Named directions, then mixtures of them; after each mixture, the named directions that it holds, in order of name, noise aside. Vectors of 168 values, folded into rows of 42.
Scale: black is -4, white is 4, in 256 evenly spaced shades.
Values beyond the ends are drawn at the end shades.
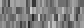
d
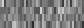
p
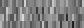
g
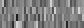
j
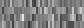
d, g, j.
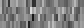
d.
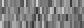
g, p.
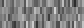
p.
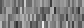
g, j.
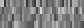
d, j, p.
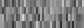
g, j.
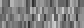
d.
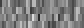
d.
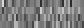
j, p.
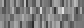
d, g, p.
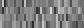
g, p.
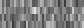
d, j, p.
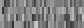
d, g, j.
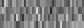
g, j, p.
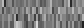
j, p.
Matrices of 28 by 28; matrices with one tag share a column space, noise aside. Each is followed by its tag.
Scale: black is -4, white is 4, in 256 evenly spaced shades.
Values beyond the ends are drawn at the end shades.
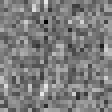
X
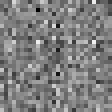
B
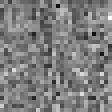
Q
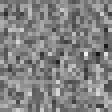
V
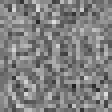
X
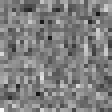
X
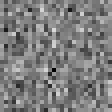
V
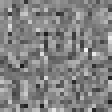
V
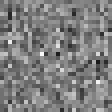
V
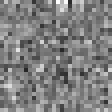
B
